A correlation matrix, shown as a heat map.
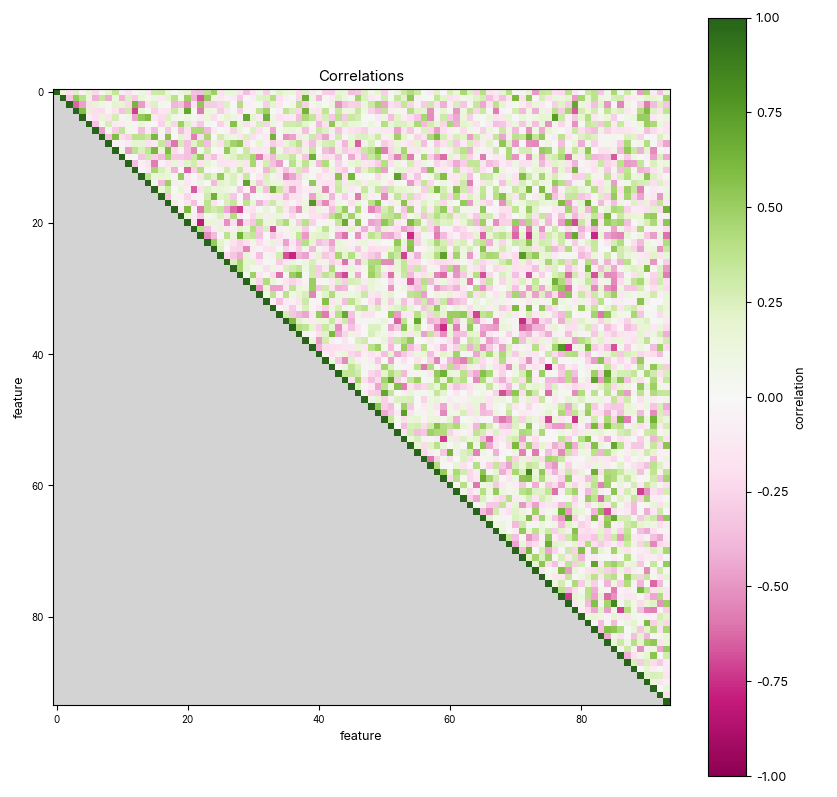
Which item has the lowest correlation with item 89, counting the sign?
61
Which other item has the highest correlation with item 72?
58
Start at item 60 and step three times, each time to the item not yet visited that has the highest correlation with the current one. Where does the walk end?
36
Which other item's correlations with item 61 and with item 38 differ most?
3
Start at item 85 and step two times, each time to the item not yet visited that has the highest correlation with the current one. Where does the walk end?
65
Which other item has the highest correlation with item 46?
50
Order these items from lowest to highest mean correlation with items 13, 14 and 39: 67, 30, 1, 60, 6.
6, 60, 67, 1, 30
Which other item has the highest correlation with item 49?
53
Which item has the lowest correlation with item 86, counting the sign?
79
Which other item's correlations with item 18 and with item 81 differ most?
27
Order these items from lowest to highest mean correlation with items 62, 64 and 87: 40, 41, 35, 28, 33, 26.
35, 41, 40, 28, 33, 26
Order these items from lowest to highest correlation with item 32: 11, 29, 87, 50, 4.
87, 50, 11, 29, 4
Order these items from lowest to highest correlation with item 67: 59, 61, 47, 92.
92, 47, 59, 61
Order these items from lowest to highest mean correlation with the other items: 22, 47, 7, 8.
22, 8, 47, 7
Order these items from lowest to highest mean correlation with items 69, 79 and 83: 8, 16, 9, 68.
8, 9, 16, 68
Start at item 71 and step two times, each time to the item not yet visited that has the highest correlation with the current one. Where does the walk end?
59
